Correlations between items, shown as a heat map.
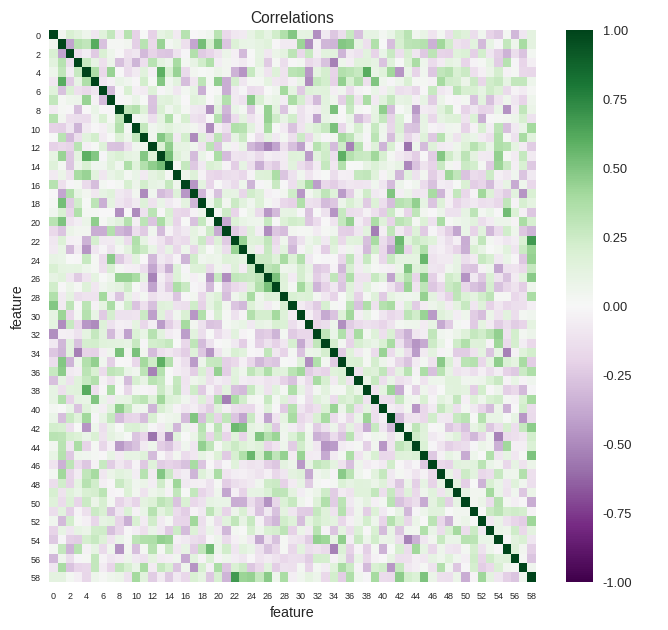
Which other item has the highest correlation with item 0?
29
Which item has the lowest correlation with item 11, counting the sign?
17
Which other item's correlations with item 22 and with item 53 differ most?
42
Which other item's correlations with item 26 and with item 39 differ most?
12
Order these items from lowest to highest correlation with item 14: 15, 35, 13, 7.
15, 7, 35, 13
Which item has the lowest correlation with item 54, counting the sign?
43
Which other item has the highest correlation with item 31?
16
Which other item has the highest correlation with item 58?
22
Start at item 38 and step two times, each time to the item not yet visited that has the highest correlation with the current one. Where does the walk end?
13
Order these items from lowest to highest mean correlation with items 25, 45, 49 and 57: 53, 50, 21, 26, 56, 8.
21, 50, 56, 8, 53, 26
